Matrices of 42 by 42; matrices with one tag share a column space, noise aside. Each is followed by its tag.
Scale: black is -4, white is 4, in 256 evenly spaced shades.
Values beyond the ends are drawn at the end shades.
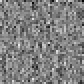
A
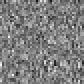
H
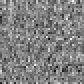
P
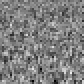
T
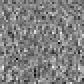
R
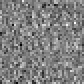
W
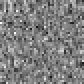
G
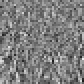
T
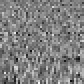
T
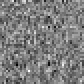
H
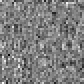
A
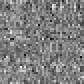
P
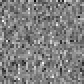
H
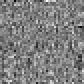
A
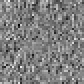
P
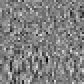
T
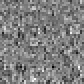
R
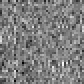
H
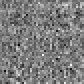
W
